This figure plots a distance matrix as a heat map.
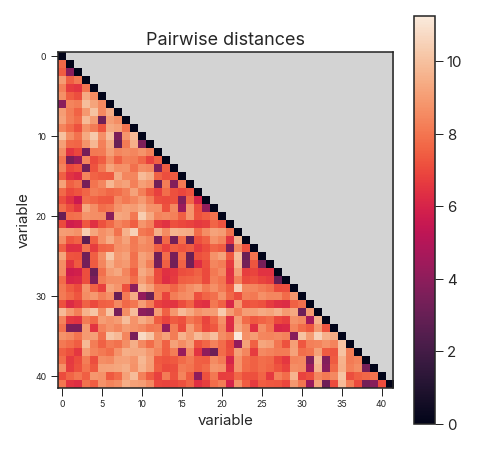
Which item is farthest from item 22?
35
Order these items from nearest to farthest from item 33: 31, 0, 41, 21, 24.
41, 31, 21, 24, 0
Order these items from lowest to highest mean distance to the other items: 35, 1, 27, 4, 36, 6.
1, 27, 4, 36, 6, 35
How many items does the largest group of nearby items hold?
7
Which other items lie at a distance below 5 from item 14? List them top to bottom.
3, 12, 16, 23, 25, 26
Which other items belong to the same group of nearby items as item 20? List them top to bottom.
0, 6
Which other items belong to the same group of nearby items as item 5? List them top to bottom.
8
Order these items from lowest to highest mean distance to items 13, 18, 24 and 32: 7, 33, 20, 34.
34, 7, 33, 20
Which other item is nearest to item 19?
37
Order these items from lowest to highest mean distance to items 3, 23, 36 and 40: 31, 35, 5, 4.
31, 4, 5, 35
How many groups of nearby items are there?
12
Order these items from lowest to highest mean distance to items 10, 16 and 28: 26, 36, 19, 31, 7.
26, 7, 31, 36, 19
